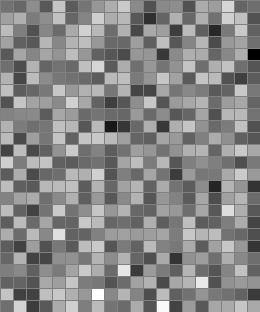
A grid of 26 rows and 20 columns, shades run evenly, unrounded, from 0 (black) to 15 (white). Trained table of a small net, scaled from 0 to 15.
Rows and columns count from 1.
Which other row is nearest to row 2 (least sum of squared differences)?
18
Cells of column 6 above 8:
16
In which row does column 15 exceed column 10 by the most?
11
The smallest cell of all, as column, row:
20, 5
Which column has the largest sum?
8
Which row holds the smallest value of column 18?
7
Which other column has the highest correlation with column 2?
19
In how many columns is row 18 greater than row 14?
10
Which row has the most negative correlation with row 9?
12
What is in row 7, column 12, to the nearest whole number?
9
